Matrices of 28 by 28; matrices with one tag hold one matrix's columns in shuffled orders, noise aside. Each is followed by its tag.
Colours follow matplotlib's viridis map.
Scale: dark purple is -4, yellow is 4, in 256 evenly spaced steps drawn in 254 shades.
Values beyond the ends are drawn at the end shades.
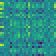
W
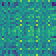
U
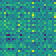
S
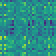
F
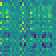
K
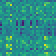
F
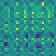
K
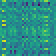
U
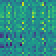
K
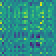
K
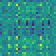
F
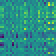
K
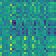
F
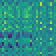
K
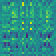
K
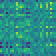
W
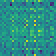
U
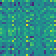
U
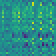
K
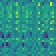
K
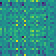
U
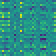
S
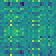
U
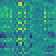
K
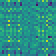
U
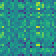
W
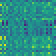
F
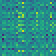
S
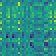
K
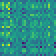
W
